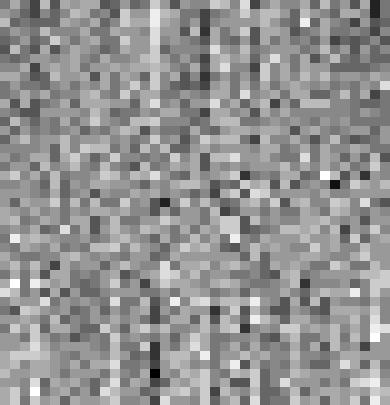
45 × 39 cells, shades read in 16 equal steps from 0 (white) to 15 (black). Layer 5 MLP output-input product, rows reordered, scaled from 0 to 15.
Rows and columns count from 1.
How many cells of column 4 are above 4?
34
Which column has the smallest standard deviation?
9
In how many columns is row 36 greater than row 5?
13
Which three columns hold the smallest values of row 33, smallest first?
36, 1, 38
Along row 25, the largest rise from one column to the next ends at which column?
25
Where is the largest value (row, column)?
42, 16
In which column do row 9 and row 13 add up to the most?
21
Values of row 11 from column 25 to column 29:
2 7 6 5 8
